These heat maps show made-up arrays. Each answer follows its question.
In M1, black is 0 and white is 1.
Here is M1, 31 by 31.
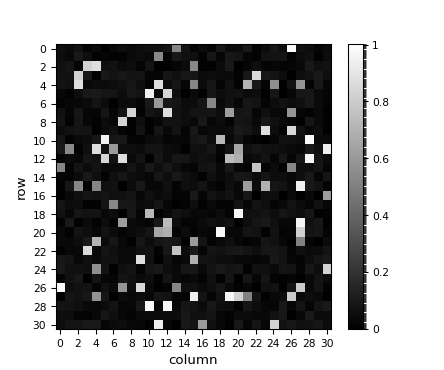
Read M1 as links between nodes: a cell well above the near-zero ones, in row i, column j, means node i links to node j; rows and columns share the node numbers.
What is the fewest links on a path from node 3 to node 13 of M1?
2
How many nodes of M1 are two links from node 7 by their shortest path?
7
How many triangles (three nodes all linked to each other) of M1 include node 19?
1
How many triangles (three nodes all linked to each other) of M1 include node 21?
3
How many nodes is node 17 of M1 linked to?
1
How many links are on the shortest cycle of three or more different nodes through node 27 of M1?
3
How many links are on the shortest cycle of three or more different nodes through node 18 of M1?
5
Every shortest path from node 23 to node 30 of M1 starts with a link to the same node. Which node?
node 15
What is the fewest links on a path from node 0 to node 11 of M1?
4
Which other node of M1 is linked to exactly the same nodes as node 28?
node 5
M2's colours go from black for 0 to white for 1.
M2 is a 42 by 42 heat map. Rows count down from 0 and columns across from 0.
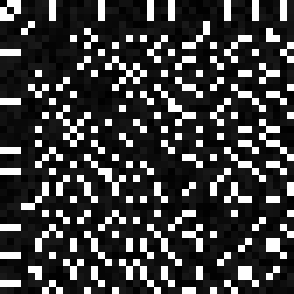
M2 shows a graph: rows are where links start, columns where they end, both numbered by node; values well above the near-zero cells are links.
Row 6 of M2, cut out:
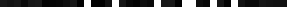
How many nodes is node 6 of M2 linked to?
8
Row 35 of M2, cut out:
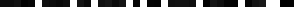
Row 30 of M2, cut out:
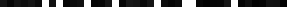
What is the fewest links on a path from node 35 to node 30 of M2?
4
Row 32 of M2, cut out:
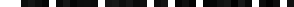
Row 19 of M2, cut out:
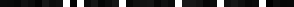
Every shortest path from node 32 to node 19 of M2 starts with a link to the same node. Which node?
node 24
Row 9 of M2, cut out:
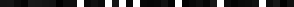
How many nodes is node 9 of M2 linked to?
7
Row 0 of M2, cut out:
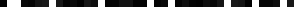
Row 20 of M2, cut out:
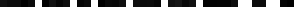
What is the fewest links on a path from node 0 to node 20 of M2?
3
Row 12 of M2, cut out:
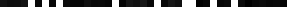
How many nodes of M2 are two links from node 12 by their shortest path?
3
